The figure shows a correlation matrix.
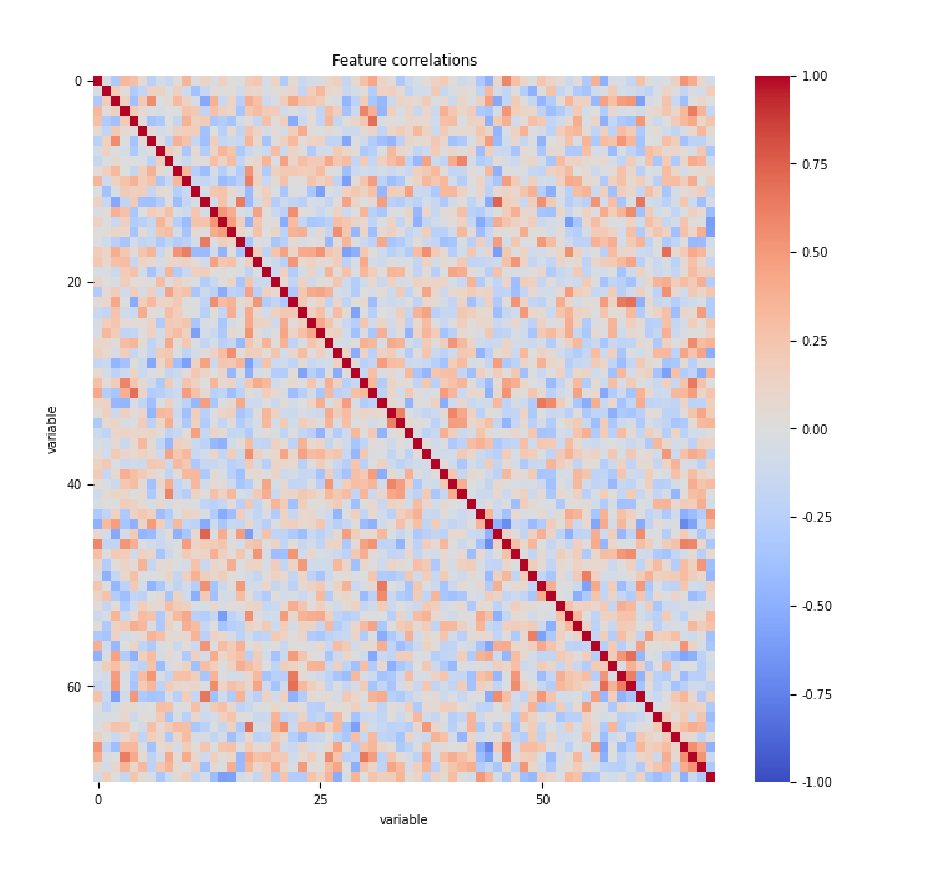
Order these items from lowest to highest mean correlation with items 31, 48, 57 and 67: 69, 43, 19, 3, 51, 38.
51, 38, 69, 43, 19, 3
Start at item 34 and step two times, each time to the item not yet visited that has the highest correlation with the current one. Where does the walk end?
40
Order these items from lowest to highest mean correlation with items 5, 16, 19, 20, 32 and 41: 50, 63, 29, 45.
29, 63, 45, 50
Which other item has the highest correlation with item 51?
32
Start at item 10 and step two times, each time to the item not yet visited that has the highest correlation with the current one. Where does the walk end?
64
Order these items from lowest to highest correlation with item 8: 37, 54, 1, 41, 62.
1, 54, 62, 37, 41
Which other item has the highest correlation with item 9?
17
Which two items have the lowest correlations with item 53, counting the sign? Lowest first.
14, 45
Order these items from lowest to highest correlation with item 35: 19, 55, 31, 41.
41, 19, 31, 55
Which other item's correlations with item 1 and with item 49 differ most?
55
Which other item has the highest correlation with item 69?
43
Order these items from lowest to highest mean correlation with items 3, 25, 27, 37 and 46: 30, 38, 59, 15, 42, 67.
59, 38, 42, 15, 30, 67
